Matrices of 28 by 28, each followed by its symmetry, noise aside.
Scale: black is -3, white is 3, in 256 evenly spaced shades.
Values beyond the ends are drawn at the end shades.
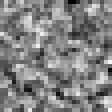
no symmetry.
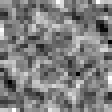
same after a half turn.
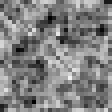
symmetric.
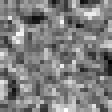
antisymmetric.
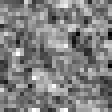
antisymmetric.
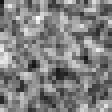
no symmetry.
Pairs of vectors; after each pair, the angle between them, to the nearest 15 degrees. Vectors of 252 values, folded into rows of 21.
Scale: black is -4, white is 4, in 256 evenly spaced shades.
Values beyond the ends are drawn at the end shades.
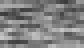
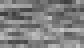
15 degrees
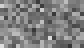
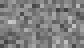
120 degrees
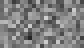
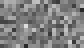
90 degrees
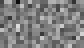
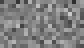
75 degrees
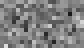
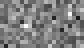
120 degrees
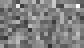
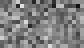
150 degrees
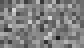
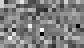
105 degrees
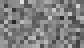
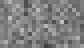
90 degrees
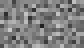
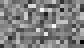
60 degrees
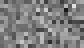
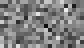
135 degrees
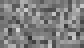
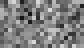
120 degrees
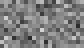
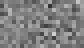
75 degrees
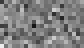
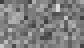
60 degrees
